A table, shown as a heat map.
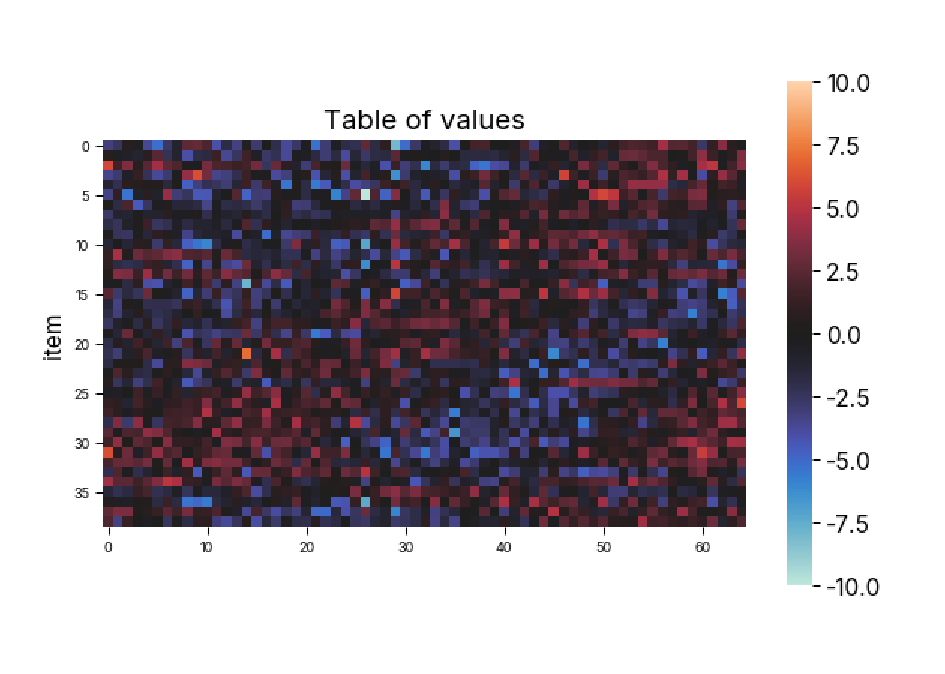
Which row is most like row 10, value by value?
36
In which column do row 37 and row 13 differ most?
17
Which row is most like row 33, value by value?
23
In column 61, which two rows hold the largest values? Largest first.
2, 31
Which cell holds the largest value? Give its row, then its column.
21, 14
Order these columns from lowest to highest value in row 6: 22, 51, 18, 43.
22, 18, 43, 51
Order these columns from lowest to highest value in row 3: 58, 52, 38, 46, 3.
3, 52, 38, 58, 46
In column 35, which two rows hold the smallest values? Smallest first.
29, 27
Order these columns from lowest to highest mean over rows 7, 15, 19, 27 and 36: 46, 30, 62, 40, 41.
62, 41, 30, 46, 40
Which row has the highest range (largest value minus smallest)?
5
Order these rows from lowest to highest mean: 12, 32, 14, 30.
14, 12, 30, 32
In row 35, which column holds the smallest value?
15
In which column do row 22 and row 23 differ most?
9
